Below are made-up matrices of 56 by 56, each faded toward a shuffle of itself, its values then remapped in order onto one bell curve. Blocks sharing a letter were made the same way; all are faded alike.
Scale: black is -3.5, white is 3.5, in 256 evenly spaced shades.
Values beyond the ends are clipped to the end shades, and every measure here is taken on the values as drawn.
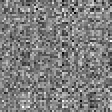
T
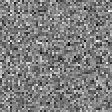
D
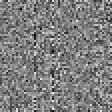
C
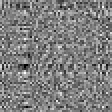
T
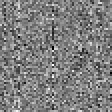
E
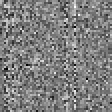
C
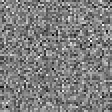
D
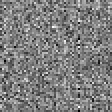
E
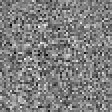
D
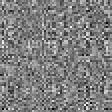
T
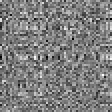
T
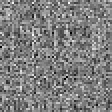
D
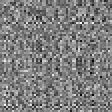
T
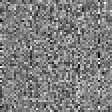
E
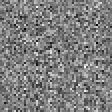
E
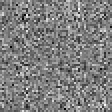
C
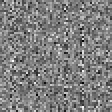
C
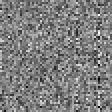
E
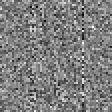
C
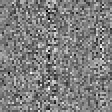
E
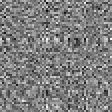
T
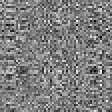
T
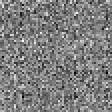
E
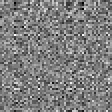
T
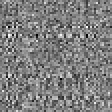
T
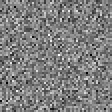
D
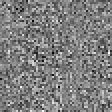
C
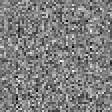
E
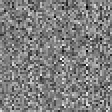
E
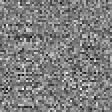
D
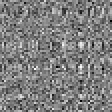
T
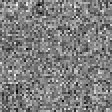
D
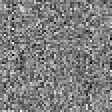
E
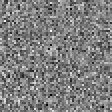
D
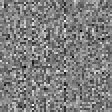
C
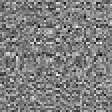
T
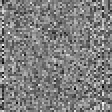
C
